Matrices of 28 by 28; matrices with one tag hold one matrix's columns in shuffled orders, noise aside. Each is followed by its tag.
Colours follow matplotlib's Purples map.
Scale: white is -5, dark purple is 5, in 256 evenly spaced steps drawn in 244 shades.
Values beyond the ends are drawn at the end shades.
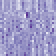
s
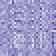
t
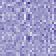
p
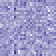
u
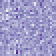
u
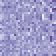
p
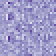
p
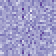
u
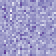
u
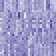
s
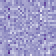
u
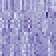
s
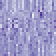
s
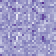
p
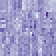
s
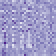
t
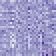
t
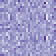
p
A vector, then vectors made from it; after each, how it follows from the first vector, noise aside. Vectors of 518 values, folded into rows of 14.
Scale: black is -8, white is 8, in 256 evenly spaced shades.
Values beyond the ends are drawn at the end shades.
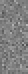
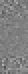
partly zeroed.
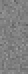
negated, shrunk.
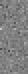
reversed, negated, partly zeroed.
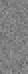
wrapped around, negated, shrunk.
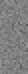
negated, shrunk.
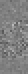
partly zeroed.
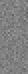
wrapped around, negated, shrunk.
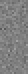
reversed, shrunk.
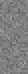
wrapped around, negated, shrunk.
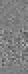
negated, partly zeroed.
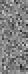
negated, scaled up.
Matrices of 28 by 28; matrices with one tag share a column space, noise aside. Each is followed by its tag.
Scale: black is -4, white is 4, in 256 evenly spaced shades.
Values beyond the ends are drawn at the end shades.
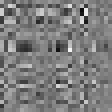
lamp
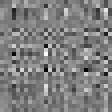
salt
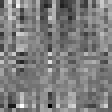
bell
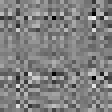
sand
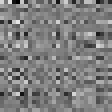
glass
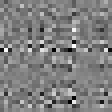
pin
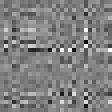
pin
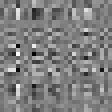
salt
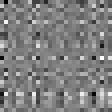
glass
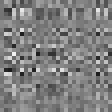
salt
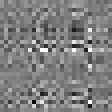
pin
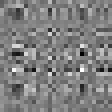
salt
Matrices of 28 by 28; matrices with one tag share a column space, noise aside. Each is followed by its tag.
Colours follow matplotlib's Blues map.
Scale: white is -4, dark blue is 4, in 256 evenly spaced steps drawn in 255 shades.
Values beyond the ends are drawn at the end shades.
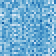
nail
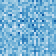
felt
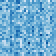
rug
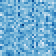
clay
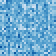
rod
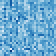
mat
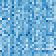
mat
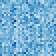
nail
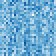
felt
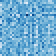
nail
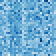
rug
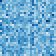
felt
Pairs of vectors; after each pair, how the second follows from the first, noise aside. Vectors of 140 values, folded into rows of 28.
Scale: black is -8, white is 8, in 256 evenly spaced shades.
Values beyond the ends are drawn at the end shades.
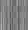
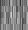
wrapped around, scaled up.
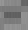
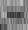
reversed, scaled up.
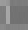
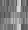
wrapped around, scaled up.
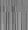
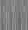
negated, shrunk.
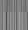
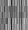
wrapped around, scaled up.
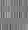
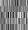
reversed, scaled up.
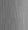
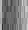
wrapped around, scaled up.
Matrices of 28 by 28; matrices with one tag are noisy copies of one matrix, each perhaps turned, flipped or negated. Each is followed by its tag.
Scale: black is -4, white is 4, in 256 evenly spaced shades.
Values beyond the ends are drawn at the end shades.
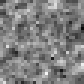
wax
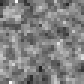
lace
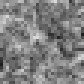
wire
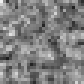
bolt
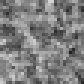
bolt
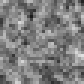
wax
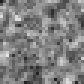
wax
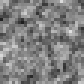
wax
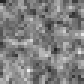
bolt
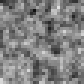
bolt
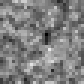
wire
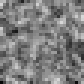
wax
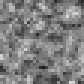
lace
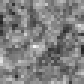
wire
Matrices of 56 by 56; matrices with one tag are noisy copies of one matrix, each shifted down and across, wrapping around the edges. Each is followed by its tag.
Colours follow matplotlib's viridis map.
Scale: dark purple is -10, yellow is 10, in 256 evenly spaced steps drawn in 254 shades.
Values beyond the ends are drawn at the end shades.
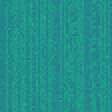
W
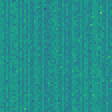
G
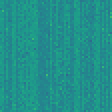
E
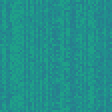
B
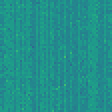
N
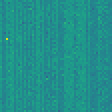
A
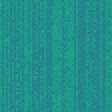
A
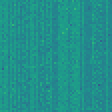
A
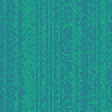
B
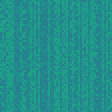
W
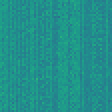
A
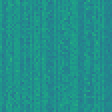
W
